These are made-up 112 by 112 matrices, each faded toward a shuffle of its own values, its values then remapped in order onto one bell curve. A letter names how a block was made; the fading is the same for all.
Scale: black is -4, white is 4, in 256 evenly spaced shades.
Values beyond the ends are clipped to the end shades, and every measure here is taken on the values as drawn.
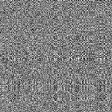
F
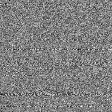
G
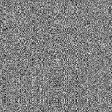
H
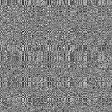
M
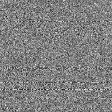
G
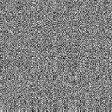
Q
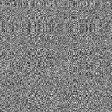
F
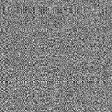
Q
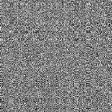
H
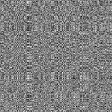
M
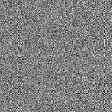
H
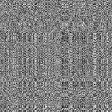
M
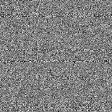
G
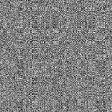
Q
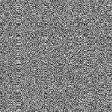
Q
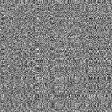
F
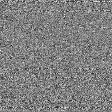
G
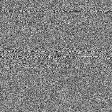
G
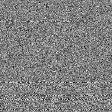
G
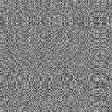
M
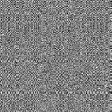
M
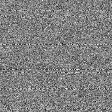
G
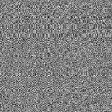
F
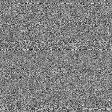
G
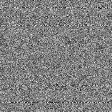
G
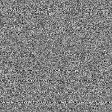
G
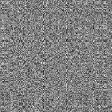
H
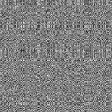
M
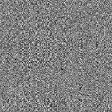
H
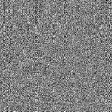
H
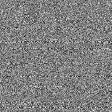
G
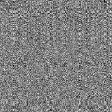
H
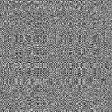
M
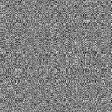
F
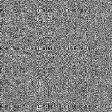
H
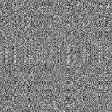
H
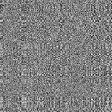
F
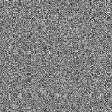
H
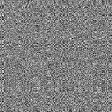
F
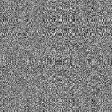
Q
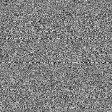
G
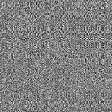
Q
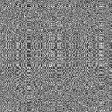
M
